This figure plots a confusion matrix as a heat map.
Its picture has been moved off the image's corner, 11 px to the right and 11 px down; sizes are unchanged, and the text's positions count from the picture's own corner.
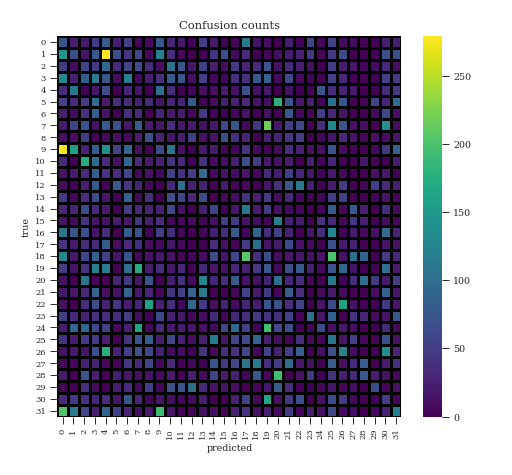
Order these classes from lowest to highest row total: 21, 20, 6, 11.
6, 11, 21, 20
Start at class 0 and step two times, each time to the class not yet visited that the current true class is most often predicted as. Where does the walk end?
18
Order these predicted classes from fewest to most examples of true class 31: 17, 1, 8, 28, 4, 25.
28, 8, 17, 25, 4, 1
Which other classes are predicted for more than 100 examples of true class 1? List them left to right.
0, 4, 9
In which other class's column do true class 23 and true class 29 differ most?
12
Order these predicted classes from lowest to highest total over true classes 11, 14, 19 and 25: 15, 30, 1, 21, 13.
15, 1, 21, 13, 30
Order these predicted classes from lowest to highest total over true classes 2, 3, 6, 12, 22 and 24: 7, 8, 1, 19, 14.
14, 1, 8, 7, 19
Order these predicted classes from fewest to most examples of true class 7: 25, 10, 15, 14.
14, 10, 15, 25
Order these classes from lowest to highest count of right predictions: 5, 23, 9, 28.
5, 9, 28, 23
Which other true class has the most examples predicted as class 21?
27
